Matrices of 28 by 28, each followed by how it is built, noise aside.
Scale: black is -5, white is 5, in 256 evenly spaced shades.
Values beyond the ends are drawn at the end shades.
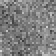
smooth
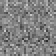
repeating columns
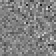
upper triangular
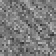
Toeplitz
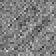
Hankel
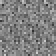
repeating columns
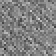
Toeplitz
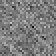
Toeplitz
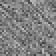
Toeplitz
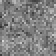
smooth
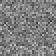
repeating columns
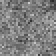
smooth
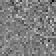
upper triangular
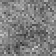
smooth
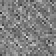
Toeplitz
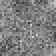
smooth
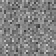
repeating columns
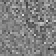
upper triangular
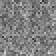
repeating columns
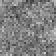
smooth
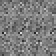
repeating columns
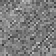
Hankel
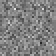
repeating columns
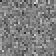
noise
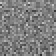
repeating columns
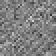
Hankel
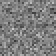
repeating columns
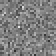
noise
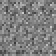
repeating columns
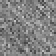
Toeplitz
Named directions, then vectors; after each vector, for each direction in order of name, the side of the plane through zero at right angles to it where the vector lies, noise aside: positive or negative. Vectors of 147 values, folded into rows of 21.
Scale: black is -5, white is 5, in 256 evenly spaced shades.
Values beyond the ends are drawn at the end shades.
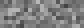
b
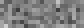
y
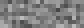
positive, positive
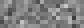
negative, negative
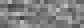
negative, negative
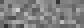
positive, negative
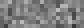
negative, negative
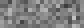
positive, positive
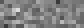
positive, negative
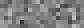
positive, positive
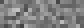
positive, negative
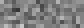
negative, positive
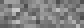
positive, negative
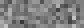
positive, positive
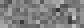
positive, positive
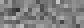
negative, positive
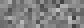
negative, negative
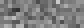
negative, positive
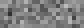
negative, negative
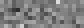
negative, positive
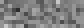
negative, positive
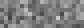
negative, negative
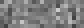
negative, negative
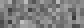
negative, negative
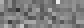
negative, positive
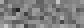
negative, positive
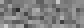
negative, positive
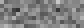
negative, positive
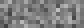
negative, negative
